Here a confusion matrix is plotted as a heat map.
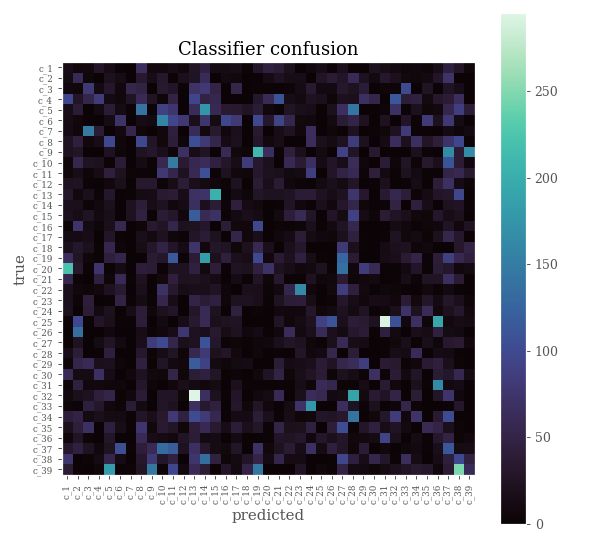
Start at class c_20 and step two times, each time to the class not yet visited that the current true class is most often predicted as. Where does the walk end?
c_8
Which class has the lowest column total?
c_7
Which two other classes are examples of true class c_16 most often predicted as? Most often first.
c_19, c_2
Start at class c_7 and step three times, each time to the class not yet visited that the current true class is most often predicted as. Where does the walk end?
c_24
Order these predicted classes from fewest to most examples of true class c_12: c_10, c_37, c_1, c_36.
c_10, c_1, c_36, c_37
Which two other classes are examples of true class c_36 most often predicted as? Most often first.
c_31, c_8
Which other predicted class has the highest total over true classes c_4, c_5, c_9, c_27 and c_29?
c_14
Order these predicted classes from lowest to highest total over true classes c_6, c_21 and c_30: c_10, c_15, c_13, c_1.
c_15, c_13, c_1, c_10
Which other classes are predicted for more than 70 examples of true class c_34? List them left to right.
c_11, c_13, c_14, c_28, c_32, c_37
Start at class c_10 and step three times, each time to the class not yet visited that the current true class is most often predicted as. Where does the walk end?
c_13
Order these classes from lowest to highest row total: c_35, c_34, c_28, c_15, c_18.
c_28, c_18, c_15, c_35, c_34
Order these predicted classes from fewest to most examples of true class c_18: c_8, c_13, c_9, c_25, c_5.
c_25, c_8, c_9, c_5, c_13
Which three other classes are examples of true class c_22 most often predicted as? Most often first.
c_23, c_27, c_10
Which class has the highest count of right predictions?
c_37
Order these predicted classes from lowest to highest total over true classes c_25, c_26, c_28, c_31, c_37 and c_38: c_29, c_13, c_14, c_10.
c_29, c_10, c_13, c_14
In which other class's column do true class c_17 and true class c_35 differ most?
c_27
